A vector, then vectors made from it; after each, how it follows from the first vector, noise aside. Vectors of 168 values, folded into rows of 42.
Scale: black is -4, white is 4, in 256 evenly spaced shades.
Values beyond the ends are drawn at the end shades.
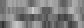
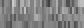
reversed, negated, partly zeroed.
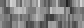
reversed, negated.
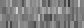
reversed, negated, partly zeroed.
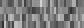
sign-scrambled.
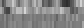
reversed, negated, partly zeroed.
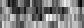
reversed, scaled up.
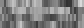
reversed, negated.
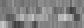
negated, partly zeroed.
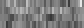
reversed, negated, partly zeroed.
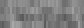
shrunk.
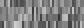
sign-scrambled.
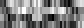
reversed, negated, scaled up.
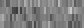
wrapped around, negated, partly zeroed.
